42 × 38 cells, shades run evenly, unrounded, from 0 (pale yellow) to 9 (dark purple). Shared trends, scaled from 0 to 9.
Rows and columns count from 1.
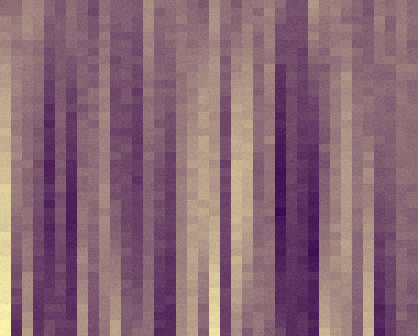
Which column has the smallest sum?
1
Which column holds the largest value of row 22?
26
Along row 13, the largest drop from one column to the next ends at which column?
22
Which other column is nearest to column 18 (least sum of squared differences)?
32
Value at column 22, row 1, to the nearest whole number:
6
